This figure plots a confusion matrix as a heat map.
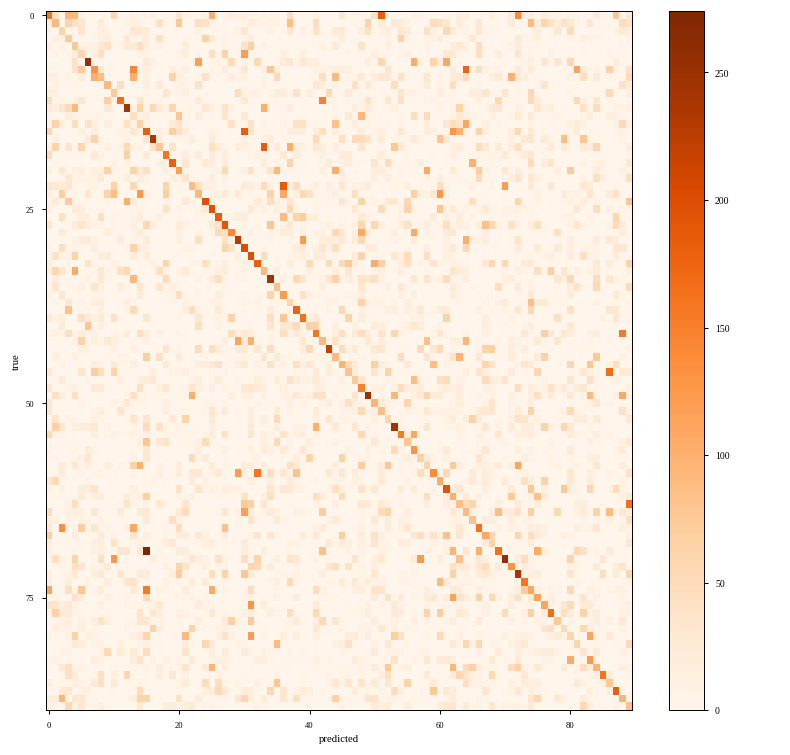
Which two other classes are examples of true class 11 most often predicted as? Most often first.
42, 9
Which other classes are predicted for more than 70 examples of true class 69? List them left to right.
15, 42, 62, 66, 75
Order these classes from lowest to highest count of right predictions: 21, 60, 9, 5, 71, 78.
21, 5, 78, 9, 60, 71
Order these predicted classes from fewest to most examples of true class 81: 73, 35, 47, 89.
47, 73, 89, 35
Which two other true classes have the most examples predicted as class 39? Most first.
29, 26
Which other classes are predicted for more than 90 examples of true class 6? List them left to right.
23, 56, 61
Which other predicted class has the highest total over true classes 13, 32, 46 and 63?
89
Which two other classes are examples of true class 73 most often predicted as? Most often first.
60, 37
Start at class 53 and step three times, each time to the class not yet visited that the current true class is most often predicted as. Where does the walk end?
2
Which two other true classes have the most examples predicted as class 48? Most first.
28, 13
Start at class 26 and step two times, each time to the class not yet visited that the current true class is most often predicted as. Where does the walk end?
34
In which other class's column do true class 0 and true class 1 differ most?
51
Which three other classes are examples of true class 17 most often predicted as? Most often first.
33, 37, 53
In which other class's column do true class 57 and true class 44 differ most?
63
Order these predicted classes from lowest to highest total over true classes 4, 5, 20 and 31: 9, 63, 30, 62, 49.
49, 63, 62, 9, 30
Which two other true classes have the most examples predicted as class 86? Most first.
46, 64
